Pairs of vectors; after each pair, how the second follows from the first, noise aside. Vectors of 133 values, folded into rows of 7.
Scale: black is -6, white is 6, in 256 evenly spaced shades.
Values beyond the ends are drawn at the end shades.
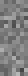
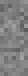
wrapped around, negated, shrunk.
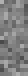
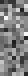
reversed, negated, scaled up.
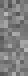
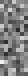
wrapped around, scaled up.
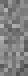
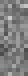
wrapped around.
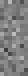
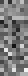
negated, scaled up.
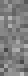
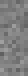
wrapped around, negated, shrunk.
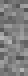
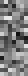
reversed, negated, scaled up.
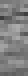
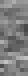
reversed, negated.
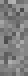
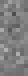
wrapped around, negated, partly zeroed.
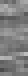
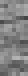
reversed, negated.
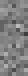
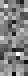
wrapped around, scaled up.
